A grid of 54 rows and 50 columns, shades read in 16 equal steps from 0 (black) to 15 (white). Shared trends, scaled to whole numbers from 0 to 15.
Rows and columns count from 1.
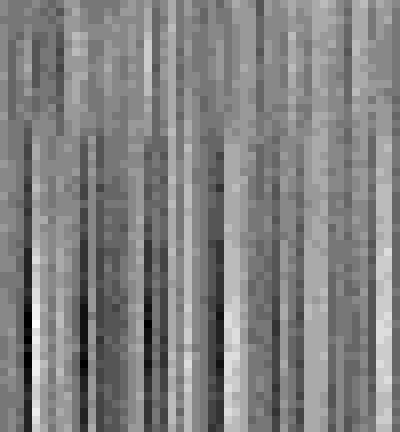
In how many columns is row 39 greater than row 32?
15
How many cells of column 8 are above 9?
16
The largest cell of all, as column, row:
5, 41
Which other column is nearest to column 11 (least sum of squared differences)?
28
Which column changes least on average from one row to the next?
26
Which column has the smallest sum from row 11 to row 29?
4
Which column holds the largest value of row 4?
22
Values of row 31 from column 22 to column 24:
10 8 11
